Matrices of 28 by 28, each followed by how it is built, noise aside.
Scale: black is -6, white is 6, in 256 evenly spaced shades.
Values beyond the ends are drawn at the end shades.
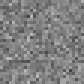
noise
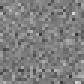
uneven rows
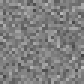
noise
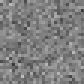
noise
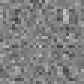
low rank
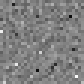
sparse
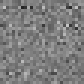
uneven rows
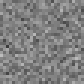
noise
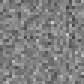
noise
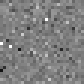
sparse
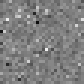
sparse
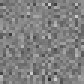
low rank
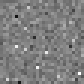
sparse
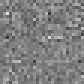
low rank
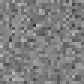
low rank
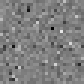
sparse
